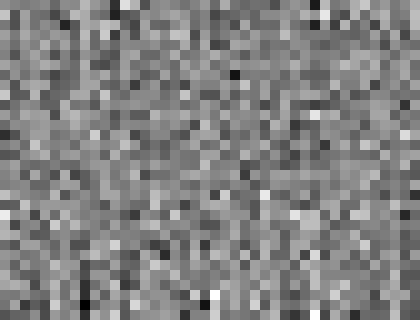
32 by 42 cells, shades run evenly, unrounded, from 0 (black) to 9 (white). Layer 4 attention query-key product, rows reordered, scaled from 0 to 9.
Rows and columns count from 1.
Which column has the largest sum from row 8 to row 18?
4
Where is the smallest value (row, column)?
31, 9
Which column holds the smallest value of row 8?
24
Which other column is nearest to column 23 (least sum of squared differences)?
27
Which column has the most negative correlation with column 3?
14
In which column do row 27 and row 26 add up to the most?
32
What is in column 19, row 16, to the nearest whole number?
4
